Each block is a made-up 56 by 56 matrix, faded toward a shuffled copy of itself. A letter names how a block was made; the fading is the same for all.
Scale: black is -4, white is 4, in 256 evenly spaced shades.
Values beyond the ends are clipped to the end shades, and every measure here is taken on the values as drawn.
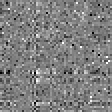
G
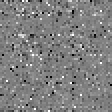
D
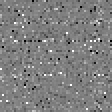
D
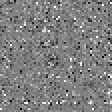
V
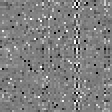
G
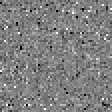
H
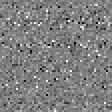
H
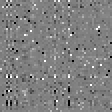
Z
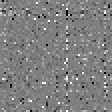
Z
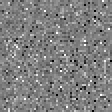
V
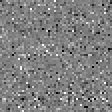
D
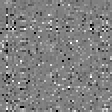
Z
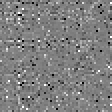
Z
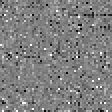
V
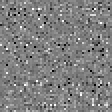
V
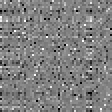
G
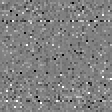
D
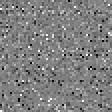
D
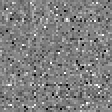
V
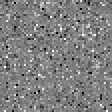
D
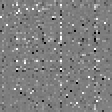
Z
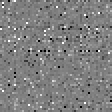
V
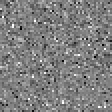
H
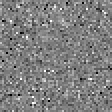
H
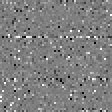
D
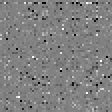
Z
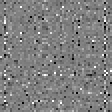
G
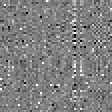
G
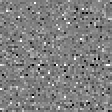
D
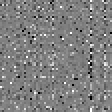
G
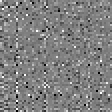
G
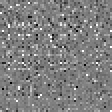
Z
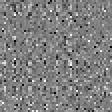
G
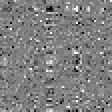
G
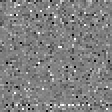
V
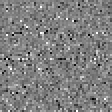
H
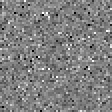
H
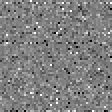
H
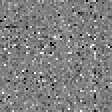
V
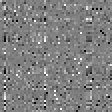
G
